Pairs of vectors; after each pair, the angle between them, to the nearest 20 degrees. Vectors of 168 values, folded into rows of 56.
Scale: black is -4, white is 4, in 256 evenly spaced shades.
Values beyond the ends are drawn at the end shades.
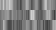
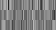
60 degrees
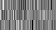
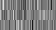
20 degrees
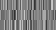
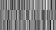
120 degrees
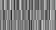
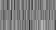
40 degrees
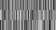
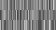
160 degrees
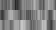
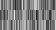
60 degrees
